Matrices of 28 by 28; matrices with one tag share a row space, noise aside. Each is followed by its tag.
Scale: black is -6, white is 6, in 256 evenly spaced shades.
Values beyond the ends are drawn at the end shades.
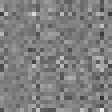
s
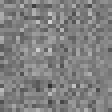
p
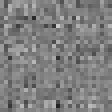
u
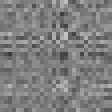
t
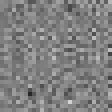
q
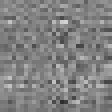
t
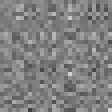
q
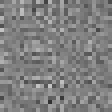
p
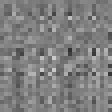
q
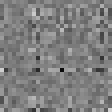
s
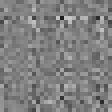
s
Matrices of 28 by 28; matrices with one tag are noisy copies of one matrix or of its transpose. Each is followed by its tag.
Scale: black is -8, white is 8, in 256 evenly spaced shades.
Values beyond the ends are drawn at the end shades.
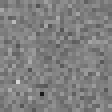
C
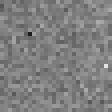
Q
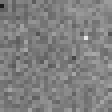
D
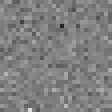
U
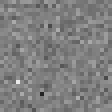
C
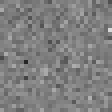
U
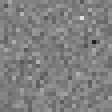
C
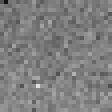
D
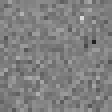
C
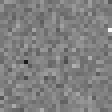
U
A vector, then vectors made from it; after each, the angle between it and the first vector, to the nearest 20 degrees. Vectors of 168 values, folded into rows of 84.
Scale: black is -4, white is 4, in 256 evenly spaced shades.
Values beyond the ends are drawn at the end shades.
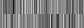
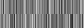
80 degrees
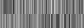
40 degrees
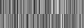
60 degrees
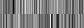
20 degrees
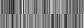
60 degrees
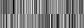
20 degrees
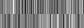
160 degrees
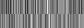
100 degrees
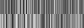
60 degrees
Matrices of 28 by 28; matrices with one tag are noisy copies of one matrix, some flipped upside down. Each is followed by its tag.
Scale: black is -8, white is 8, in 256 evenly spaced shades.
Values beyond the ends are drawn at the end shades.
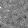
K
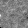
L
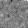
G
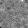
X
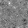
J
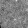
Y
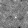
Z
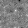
Z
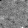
X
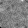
X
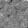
G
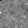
L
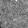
Y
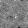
Z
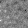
K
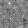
J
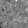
Y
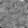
X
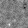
J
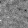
K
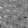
K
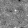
Z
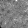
Y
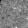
Y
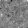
G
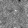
Z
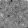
G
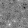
J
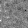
K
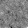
G
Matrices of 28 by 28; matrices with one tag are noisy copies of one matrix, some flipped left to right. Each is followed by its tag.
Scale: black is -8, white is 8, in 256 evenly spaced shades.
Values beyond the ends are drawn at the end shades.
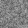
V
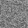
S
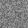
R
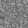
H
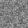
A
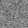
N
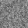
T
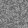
V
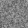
T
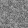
A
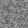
A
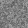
T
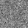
N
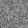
V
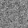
A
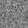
H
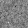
T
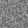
S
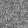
V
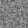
H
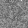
N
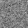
S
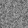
H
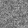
V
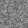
V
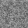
A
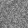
T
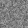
H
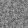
H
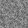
H
